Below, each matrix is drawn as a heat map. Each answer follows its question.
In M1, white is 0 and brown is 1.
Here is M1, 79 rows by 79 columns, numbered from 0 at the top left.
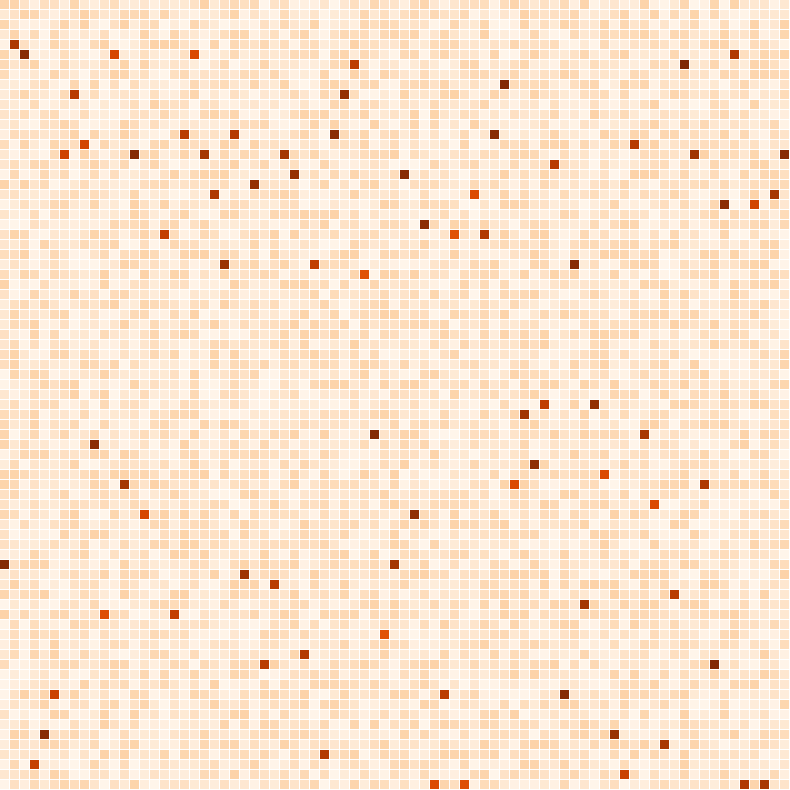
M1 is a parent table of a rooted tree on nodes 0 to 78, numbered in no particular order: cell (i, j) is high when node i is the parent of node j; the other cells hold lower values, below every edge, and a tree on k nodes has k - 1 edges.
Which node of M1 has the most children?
15
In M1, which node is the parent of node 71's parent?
74
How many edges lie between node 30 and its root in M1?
9
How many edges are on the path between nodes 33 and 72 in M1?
4
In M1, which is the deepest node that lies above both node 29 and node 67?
17
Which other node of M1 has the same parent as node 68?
35
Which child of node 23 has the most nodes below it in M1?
48
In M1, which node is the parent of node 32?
75
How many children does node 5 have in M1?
4
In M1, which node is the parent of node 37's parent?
78
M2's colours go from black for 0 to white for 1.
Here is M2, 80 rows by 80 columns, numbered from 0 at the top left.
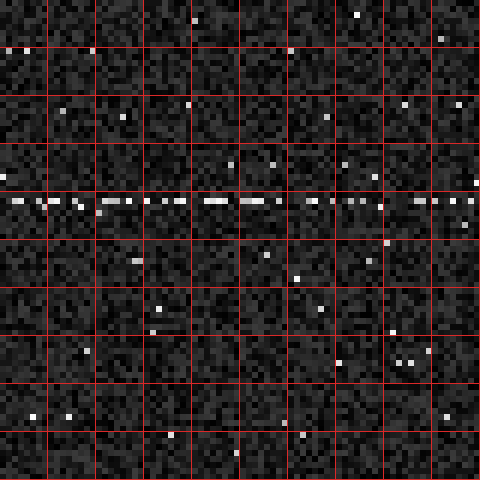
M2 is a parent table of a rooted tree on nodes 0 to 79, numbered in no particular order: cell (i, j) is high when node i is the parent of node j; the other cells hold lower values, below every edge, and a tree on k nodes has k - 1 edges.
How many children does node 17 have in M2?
3
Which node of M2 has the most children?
33
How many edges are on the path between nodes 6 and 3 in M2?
2
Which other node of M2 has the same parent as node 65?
25
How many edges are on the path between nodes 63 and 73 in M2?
4
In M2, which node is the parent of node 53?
51
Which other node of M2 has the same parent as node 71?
14
